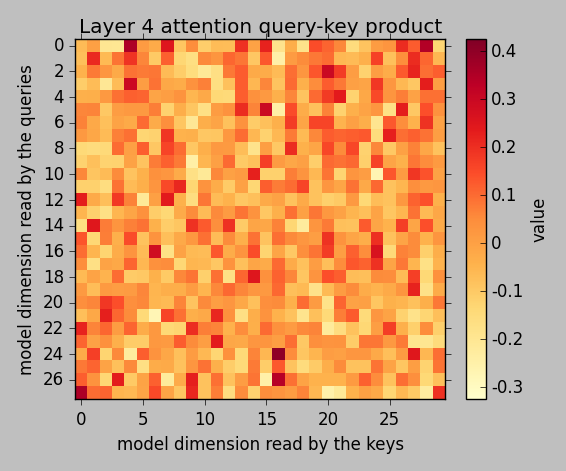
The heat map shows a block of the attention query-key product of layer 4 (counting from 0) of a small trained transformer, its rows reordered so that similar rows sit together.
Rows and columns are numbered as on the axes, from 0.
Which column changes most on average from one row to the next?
24
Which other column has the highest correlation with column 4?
28
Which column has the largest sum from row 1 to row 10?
20
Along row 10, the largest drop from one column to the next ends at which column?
15
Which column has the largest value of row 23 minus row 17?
11
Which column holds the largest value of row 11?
8
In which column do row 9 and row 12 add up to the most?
7
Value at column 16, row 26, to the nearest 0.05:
0.35
